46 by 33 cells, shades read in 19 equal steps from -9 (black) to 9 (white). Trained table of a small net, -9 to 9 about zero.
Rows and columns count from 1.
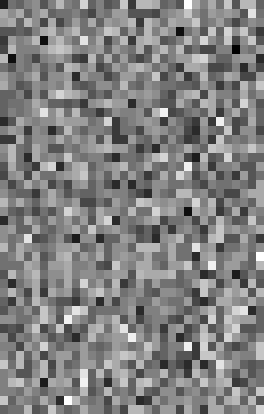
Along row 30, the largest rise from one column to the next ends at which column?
15
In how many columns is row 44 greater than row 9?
17
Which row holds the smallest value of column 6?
5
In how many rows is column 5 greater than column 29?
20
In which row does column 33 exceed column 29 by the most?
29
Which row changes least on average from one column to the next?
22
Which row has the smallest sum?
21
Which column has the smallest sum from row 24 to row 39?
25
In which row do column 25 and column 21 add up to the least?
14
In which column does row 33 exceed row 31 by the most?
26
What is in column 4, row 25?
3
